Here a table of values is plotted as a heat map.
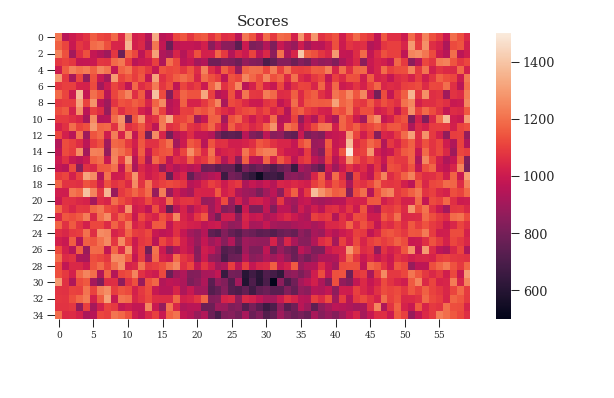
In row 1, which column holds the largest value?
10
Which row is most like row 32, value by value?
22
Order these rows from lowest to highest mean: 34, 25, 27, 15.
34, 27, 25, 15
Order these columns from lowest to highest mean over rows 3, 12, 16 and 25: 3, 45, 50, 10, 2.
3, 45, 2, 50, 10
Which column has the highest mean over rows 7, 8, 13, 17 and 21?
51
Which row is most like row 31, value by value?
24
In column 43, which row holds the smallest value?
33
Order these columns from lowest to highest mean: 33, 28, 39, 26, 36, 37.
26, 28, 33, 36, 37, 39
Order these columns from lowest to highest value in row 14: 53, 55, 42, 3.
55, 53, 3, 42
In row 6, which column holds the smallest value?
6
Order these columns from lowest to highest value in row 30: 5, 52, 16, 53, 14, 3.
5, 16, 53, 3, 14, 52
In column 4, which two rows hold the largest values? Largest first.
19, 17
